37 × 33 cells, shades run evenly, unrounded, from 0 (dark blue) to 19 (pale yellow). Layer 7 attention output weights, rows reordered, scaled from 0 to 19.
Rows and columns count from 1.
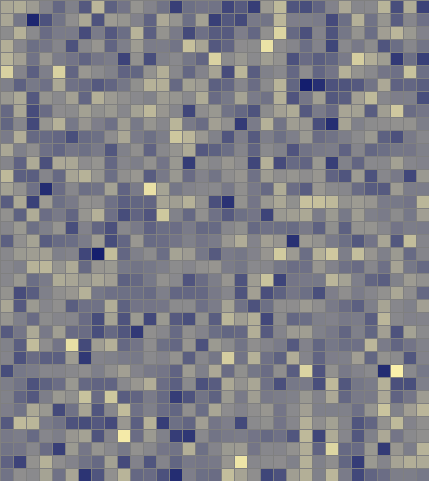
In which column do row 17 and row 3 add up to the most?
22
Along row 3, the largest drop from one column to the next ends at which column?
23
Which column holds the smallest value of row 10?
26
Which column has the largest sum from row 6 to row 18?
13
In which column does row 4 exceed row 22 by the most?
15
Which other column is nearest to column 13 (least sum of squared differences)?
16
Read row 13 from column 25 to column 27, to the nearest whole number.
11 3 9
